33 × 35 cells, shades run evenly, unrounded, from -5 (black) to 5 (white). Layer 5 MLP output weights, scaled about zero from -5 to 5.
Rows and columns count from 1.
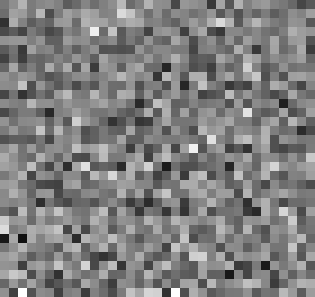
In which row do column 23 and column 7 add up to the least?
32
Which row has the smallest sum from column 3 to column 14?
23
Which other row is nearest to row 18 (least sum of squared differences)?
22
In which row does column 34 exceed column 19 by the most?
19
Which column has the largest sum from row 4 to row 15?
28
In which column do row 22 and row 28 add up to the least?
7
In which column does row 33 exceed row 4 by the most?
3
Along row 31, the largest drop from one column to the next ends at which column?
4
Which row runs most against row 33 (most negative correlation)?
27
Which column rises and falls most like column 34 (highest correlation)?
10
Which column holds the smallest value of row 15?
34
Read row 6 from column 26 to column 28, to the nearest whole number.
-1 2 0
